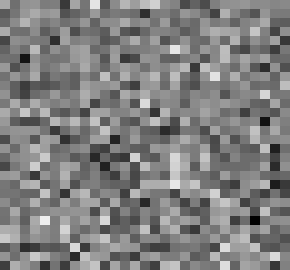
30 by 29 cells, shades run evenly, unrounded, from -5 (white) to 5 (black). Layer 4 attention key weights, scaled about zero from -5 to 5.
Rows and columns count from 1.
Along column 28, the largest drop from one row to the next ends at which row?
29
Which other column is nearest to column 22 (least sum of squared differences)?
9
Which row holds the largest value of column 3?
7
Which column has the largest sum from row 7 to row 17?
3
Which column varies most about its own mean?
18
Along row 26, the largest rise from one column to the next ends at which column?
16
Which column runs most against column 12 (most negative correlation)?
5
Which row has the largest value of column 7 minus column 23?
30
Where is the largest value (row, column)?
25, 26
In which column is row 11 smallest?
27
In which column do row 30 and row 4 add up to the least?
23
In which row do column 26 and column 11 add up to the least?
15
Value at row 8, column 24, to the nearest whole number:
1
